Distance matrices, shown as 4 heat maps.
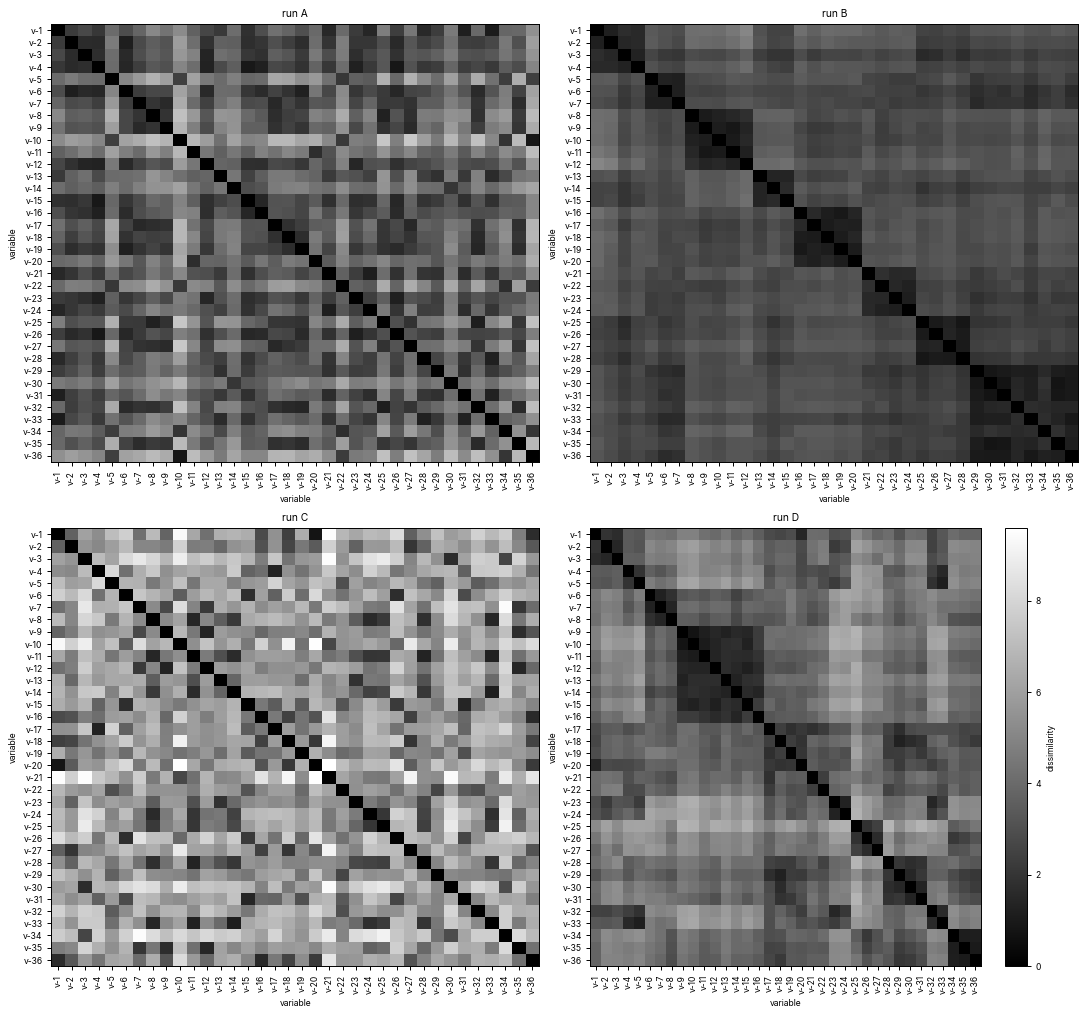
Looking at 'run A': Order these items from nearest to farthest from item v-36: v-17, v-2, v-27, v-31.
v-31, v-2, v-17, v-27
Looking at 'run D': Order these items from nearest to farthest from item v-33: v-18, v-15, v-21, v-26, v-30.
v-21, v-18, v-30, v-26, v-15
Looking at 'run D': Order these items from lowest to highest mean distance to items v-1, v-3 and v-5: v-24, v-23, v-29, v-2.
v-2, v-23, v-24, v-29
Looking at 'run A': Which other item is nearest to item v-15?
v-4
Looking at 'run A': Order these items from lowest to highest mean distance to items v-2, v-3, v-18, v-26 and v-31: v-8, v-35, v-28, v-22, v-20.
v-28, v-35, v-8, v-20, v-22
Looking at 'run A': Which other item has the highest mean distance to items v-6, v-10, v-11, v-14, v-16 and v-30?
v-36
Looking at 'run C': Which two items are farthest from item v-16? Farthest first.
v-21, v-10
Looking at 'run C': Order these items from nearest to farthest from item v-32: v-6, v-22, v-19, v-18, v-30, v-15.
v-22, v-15, v-6, v-19, v-18, v-30
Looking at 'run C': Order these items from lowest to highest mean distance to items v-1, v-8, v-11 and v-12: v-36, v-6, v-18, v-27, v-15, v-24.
v-24, v-36, v-18, v-27, v-15, v-6
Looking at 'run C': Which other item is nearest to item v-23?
v-13
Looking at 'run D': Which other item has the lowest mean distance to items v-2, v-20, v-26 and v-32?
v-1
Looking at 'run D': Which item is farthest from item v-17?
v-25
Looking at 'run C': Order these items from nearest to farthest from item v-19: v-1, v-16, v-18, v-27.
v-16, v-27, v-18, v-1
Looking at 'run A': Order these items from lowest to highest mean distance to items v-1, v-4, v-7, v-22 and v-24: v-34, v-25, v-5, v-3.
v-3, v-34, v-5, v-25
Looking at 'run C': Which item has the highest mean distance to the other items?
v-34
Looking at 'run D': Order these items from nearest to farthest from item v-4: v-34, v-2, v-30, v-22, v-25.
v-22, v-2, v-30, v-34, v-25
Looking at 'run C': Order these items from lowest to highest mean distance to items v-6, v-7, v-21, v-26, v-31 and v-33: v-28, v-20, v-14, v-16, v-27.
v-28, v-14, v-16, v-27, v-20
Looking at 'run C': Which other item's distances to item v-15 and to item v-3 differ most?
v-6
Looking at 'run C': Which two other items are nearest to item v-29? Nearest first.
v-22, v-5
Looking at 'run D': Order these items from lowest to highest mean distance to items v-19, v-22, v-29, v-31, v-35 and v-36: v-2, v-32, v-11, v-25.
v-11, v-32, v-2, v-25
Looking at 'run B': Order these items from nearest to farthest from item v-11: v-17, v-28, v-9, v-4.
v-9, v-17, v-28, v-4
